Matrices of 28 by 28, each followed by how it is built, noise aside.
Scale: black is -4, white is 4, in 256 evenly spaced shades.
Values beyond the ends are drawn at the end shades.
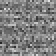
blocks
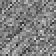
Hankel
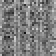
blocks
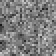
smooth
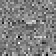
uneven rows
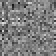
low rank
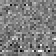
uneven rows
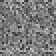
repeating columns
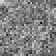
smooth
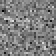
uneven rows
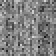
blocks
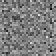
repeating rows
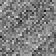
Hankel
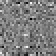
low rank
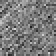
Hankel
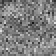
smooth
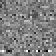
uneven rows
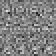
repeating columns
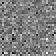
low rank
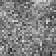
smooth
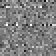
uneven rows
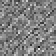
Hankel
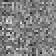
blocks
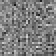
blocks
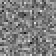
blocks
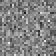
blocks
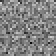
repeating columns
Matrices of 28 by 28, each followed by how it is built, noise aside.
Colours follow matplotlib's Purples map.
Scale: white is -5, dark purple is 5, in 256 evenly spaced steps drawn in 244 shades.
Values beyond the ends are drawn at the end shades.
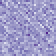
Toeplitz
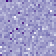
sparse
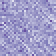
Toeplitz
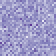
Hankel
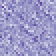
Toeplitz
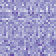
repeating columns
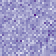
Hankel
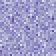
repeating columns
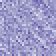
Toeplitz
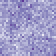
smooth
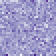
uneven rows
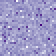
sparse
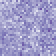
smooth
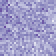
smooth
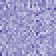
low rank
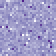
sparse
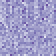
blocks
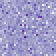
sparse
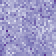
smooth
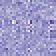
low rank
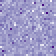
sparse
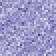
Hankel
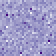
sparse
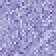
Hankel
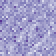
Hankel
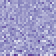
uneven rows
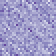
Toeplitz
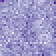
smooth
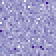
sparse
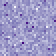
sparse
